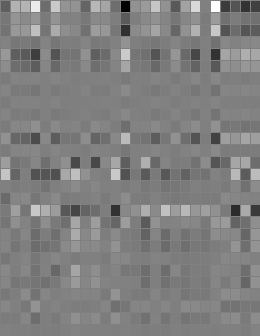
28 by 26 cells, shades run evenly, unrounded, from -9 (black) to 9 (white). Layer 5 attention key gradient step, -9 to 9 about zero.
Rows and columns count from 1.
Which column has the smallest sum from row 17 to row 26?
15
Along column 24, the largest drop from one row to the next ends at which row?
18
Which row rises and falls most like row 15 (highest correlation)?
21
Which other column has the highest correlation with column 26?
9
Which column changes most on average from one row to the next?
4
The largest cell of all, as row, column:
1, 22
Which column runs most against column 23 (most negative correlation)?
11
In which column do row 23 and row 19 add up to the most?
8
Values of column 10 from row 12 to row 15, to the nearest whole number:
-2 0 -4 0
